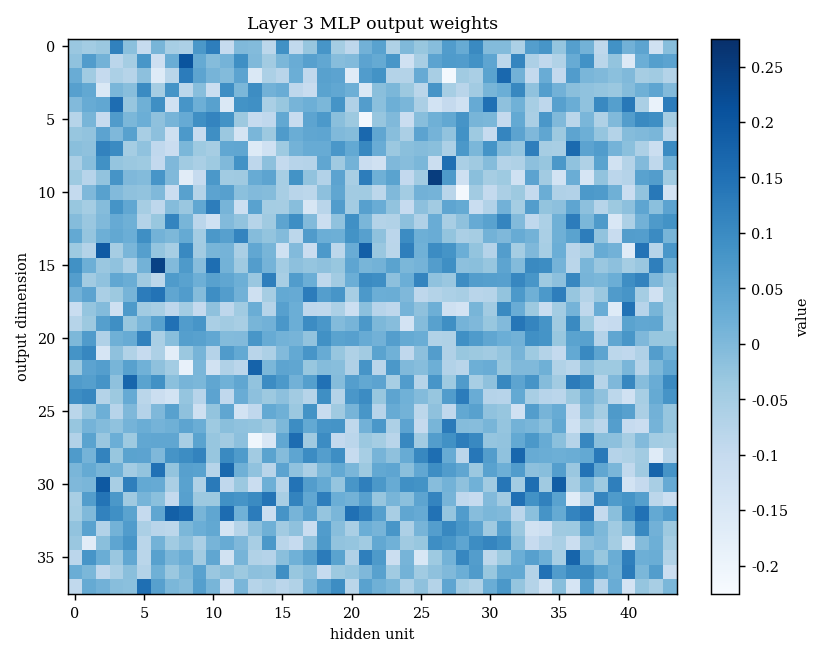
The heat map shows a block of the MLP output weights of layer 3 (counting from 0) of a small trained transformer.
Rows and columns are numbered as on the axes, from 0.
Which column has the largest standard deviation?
40
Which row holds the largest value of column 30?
4
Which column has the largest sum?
21
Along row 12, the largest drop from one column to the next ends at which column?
39
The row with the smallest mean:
18
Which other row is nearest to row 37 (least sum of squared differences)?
26
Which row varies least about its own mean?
20
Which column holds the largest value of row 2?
31
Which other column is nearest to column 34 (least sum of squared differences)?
15
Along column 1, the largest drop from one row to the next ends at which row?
34
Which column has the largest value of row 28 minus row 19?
38
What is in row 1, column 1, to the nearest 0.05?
0.05
